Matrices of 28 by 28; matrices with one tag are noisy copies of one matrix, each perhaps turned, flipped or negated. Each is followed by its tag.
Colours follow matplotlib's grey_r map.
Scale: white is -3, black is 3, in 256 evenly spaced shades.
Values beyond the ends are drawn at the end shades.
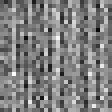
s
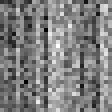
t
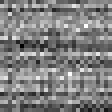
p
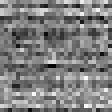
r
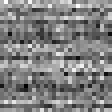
p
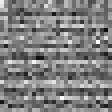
s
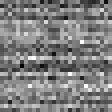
p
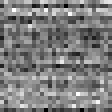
r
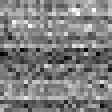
t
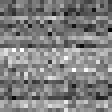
t
